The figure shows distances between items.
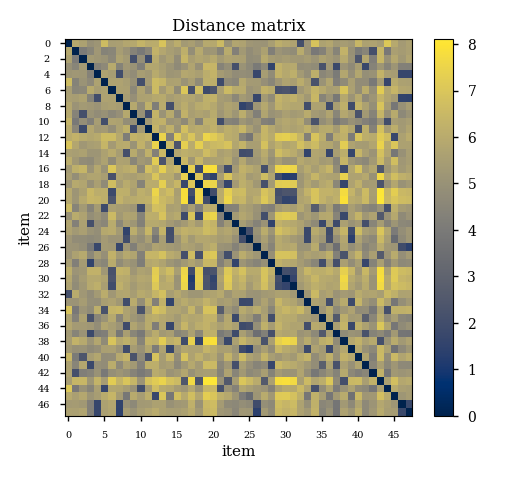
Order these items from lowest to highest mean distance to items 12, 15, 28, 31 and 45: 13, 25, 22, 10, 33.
25, 33, 10, 13, 22
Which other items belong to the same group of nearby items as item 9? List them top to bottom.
2, 11, 40
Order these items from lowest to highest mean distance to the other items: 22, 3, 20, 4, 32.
3, 4, 22, 32, 20
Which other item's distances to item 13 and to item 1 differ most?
42
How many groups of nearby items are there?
11
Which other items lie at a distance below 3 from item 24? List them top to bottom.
8, 14, 25, 33, 36, 39
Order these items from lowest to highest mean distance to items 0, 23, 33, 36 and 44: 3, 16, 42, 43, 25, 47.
25, 3, 42, 47, 16, 43
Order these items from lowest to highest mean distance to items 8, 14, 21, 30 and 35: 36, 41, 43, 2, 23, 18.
36, 23, 41, 2, 18, 43
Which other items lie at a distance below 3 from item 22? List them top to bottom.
16, 18, 27, 38, 43
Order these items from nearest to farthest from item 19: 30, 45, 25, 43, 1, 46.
30, 1, 25, 46, 45, 43
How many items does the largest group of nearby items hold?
7
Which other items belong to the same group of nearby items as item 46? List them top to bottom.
4, 7, 26, 47
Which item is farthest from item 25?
43
